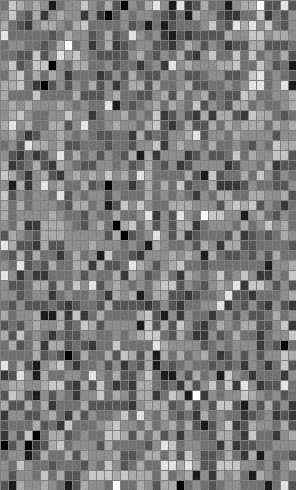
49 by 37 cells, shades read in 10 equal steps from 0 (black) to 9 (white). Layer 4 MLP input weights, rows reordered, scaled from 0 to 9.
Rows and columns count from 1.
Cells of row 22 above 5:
9
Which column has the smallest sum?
4
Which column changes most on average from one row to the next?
36
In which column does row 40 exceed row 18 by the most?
25
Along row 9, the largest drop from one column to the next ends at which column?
37
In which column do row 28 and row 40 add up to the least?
5
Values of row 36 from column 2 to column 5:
4 4 4 6
